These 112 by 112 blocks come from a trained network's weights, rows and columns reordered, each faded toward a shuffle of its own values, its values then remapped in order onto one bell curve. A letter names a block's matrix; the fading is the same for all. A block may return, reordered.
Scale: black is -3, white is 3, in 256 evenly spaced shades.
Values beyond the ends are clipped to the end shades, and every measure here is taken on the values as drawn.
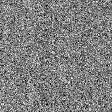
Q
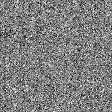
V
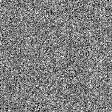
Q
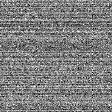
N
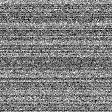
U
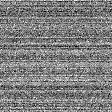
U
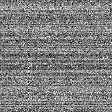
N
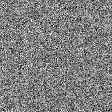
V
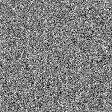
V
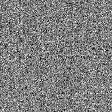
Q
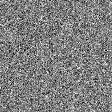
V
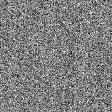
V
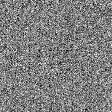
V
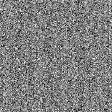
Q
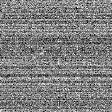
N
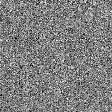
V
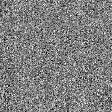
V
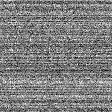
U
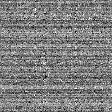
N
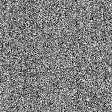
V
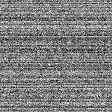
U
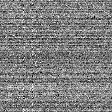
N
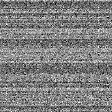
N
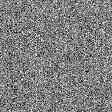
V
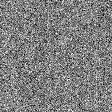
V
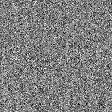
V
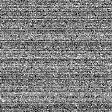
N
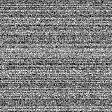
U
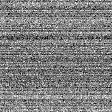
U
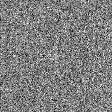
V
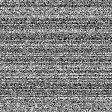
U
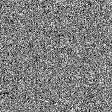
V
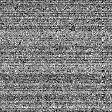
N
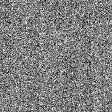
Q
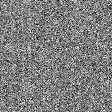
Q
